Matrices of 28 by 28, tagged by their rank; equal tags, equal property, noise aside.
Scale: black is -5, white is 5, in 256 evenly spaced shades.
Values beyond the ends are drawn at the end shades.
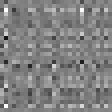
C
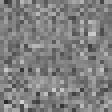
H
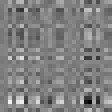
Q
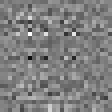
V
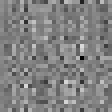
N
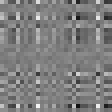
Q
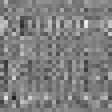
N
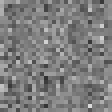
H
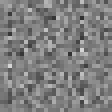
H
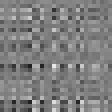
Q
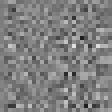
V
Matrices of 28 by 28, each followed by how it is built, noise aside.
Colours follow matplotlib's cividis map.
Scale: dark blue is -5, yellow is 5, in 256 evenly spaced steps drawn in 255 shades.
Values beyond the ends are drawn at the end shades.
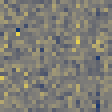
uneven columns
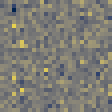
uneven columns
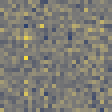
uneven columns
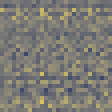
repeating columns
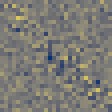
banded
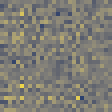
low rank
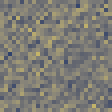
Hankel
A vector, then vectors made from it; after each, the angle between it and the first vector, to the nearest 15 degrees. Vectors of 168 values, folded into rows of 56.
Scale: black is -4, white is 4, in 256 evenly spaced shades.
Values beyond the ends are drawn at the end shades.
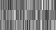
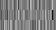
105 degrees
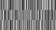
60 degrees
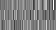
90 degrees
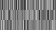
75 degrees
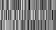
105 degrees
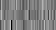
75 degrees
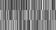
60 degrees
